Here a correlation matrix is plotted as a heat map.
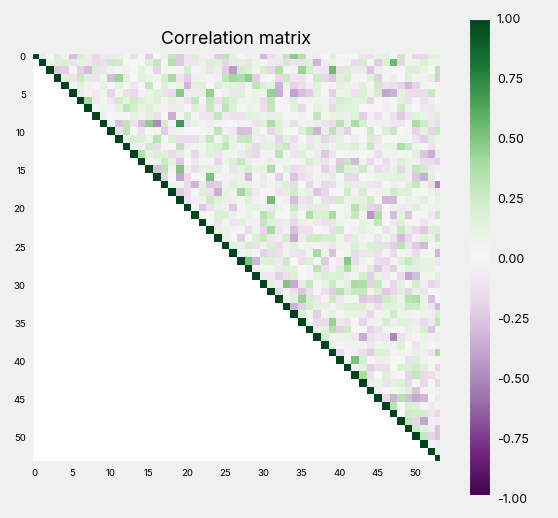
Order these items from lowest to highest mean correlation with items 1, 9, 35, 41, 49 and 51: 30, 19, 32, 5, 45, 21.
45, 5, 21, 30, 19, 32
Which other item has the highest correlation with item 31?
19
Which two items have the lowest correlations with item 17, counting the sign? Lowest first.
53, 21
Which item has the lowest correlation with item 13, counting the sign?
52
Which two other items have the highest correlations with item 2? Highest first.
39, 35
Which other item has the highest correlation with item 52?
5
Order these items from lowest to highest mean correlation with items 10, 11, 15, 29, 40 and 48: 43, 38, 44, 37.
37, 38, 44, 43
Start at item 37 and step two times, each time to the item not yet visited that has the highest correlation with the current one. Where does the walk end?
3
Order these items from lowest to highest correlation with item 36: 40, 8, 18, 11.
40, 11, 8, 18
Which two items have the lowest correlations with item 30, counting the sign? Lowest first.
34, 0
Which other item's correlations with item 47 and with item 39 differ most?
21
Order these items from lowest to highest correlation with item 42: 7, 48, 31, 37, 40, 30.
37, 48, 7, 31, 30, 40
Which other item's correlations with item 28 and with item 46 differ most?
27
